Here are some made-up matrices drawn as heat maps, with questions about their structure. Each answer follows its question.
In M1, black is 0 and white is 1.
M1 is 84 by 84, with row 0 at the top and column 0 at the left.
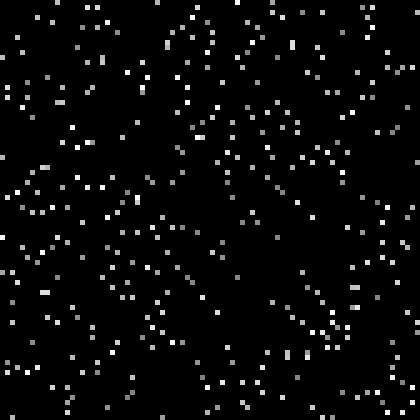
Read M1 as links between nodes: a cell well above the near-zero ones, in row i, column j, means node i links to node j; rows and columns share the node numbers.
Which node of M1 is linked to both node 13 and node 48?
node 80
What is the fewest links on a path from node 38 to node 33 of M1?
7
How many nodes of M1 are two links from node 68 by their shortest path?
9
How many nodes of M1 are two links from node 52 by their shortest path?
5
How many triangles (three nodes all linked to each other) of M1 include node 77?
4
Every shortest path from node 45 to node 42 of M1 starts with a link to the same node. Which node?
node 34
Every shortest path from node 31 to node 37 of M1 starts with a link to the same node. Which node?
node 47
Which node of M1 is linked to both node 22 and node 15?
node 35
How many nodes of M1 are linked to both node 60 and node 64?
1
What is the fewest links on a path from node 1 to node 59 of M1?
4
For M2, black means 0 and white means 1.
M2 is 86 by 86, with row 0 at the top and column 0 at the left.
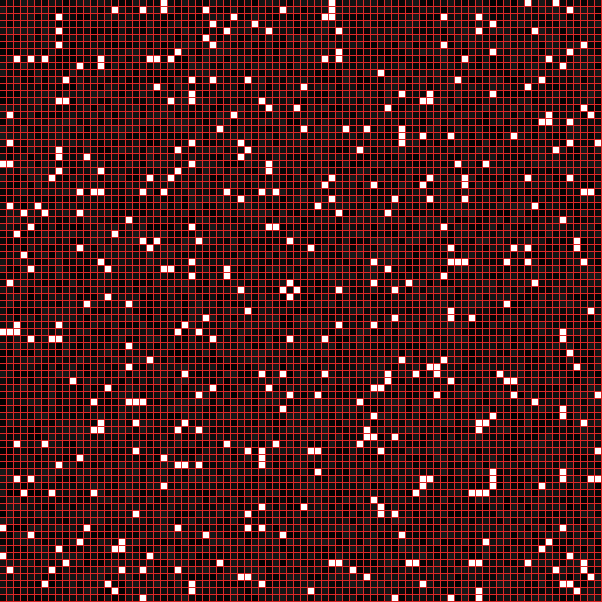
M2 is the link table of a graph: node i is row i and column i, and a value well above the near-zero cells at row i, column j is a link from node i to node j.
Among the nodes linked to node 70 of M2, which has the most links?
node 68
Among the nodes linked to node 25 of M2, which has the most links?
node 81
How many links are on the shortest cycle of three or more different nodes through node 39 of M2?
3
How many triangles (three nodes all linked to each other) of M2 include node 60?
0
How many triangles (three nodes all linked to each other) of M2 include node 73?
0
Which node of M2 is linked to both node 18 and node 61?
node 52
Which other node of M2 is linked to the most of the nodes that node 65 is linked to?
node 27
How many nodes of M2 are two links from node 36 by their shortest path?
2
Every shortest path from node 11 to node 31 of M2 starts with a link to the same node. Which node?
node 9
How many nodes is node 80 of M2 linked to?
10
